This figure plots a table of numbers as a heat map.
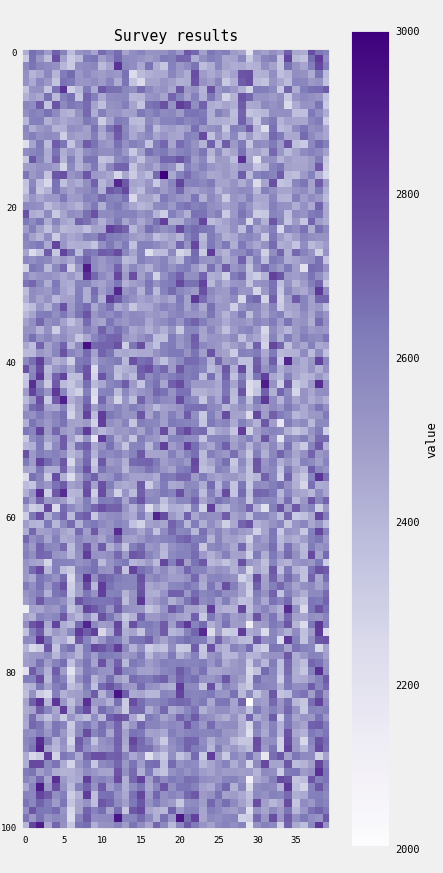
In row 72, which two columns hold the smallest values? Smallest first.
0, 36
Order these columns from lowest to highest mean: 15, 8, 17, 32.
17, 15, 32, 8
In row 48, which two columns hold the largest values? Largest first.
10, 31
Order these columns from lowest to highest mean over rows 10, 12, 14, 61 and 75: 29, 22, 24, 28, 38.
24, 29, 22, 38, 28
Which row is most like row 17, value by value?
83
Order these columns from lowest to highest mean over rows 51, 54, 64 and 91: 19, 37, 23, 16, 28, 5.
23, 16, 19, 28, 37, 5
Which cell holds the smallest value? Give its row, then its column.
84, 29
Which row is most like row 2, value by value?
93
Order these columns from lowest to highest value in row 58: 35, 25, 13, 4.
35, 13, 4, 25
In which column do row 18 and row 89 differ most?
2
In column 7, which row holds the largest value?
75
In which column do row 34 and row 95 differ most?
34
